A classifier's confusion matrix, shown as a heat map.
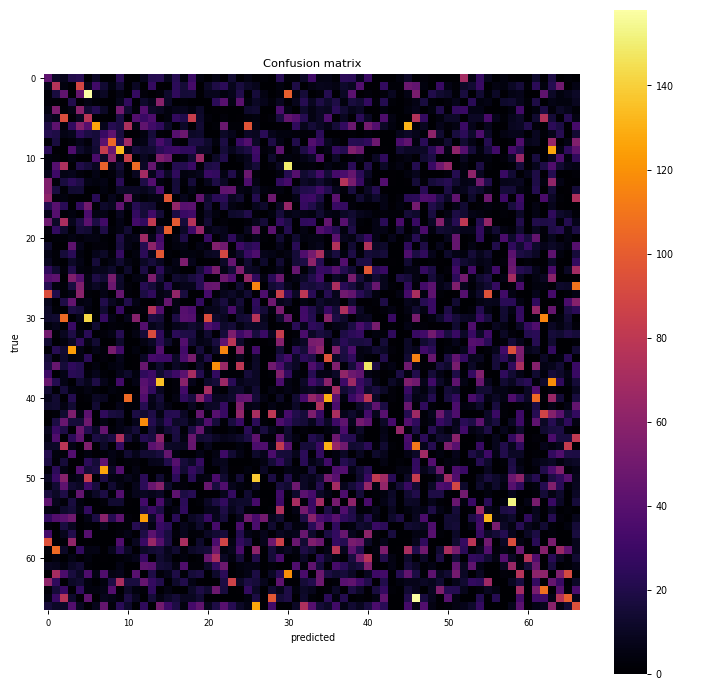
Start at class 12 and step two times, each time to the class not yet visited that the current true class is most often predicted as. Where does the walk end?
58
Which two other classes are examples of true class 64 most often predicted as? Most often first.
62, 59
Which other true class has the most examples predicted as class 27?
55
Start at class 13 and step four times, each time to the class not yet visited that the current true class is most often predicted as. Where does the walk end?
30
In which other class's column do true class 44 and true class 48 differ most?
4
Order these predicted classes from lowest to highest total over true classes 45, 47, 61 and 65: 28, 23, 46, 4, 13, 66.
23, 4, 13, 66, 28, 46
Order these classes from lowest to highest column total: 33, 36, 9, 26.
9, 33, 26, 36
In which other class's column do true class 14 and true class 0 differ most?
52
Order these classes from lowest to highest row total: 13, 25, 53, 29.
13, 29, 53, 25
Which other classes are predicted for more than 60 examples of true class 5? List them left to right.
2, 18, 46, 62
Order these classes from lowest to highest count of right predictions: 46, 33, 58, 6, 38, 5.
33, 38, 5, 58, 46, 6
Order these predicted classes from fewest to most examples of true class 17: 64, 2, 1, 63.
2, 64, 63, 1
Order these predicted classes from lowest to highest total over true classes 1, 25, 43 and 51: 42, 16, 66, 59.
66, 16, 59, 42
